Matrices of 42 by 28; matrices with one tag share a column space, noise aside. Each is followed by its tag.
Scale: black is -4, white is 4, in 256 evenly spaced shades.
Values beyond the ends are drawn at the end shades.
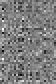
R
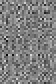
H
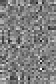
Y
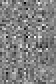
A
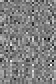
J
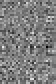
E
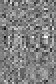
A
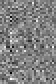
E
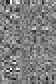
Y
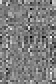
A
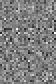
R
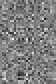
R
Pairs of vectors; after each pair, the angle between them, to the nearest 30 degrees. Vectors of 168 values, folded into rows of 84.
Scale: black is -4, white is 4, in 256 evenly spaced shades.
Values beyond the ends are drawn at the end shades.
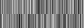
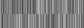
150 degrees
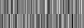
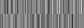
30 degrees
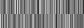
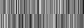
30 degrees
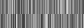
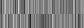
90 degrees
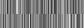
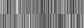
30 degrees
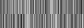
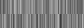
60 degrees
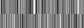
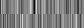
150 degrees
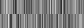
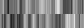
90 degrees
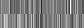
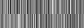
60 degrees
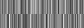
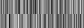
150 degrees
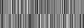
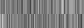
90 degrees
